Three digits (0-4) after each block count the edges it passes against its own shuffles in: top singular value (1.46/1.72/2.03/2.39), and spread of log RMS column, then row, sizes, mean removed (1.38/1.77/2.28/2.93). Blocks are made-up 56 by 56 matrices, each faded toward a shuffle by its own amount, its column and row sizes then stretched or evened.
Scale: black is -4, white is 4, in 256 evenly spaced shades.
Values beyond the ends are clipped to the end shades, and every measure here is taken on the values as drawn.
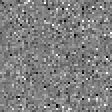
0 2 1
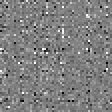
1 3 2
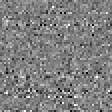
2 0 3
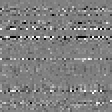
4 0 4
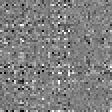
2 3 3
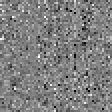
0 3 0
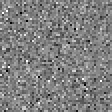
0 1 0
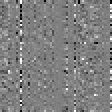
4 4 1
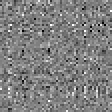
3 2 1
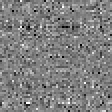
2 1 2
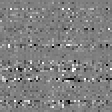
1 1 4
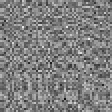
3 0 0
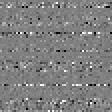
1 1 4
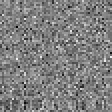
3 1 0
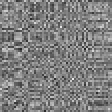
4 1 2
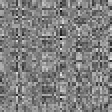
4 4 0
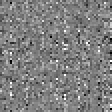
1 3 1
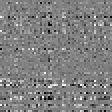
2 2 4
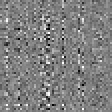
3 4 2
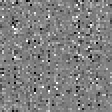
1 3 1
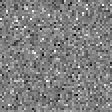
1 0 0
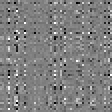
4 4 3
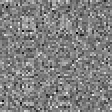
2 0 0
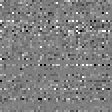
0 2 4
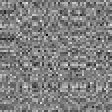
4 0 3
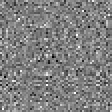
3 1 0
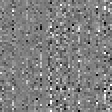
2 4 0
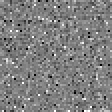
0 0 1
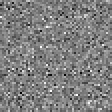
2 1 1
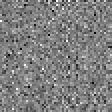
3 1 0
